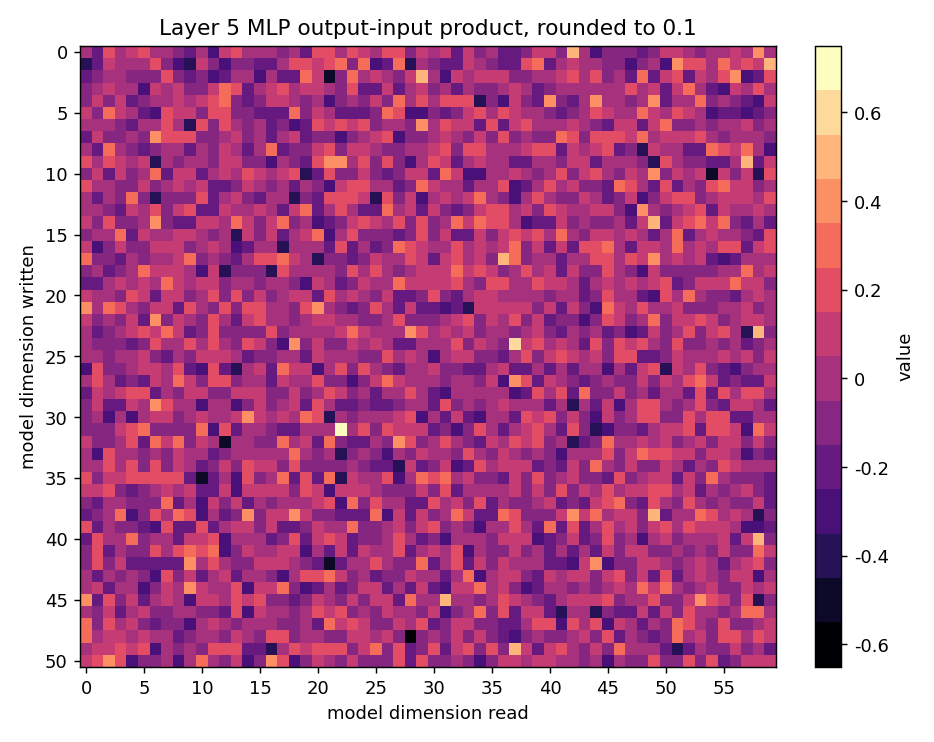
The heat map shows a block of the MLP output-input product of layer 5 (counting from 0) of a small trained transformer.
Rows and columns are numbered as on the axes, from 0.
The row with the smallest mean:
26
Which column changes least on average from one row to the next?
35
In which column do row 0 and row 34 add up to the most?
42
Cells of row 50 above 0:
22
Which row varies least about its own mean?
25
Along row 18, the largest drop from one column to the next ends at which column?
12
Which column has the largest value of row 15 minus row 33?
41
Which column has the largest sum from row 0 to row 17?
51
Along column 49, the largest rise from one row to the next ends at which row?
10
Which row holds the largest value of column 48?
13
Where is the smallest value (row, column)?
48, 28
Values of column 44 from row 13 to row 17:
0.1 -0.1 0.1 0.2 0.2
